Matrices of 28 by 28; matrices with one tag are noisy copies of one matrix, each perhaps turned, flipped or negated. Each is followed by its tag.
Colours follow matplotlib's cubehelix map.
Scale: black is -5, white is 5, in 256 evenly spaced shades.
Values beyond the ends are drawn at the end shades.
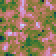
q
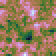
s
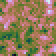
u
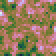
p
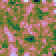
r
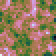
q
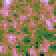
u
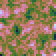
r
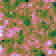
p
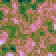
p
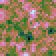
s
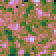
r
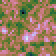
s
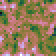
p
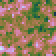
u
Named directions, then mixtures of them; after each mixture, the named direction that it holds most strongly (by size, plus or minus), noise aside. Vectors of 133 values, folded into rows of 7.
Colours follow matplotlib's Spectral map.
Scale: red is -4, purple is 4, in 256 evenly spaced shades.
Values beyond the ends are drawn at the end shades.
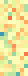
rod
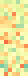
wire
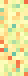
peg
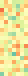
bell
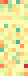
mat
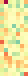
peg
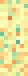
mat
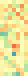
rod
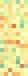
wire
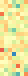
peg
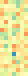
bell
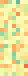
mat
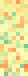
wire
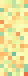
peg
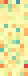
mat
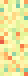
peg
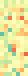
rod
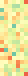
peg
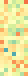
peg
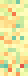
wire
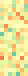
rod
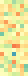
rod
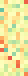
peg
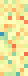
rod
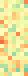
peg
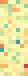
mat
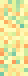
bell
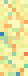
rod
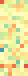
mat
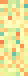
mat
